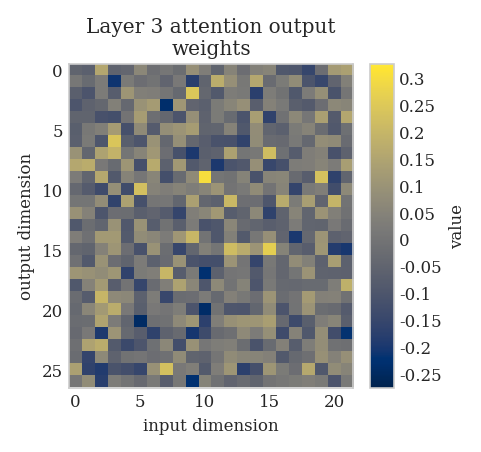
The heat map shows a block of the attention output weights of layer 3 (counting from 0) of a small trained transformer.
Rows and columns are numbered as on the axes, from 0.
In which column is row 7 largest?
15
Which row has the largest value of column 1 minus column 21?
22
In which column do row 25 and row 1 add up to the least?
3
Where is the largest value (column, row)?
10, 9
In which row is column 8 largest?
18
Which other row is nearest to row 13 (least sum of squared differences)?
5
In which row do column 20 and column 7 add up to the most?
25
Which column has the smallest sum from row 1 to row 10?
20
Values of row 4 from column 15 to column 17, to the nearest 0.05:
-0.15 0 0.05
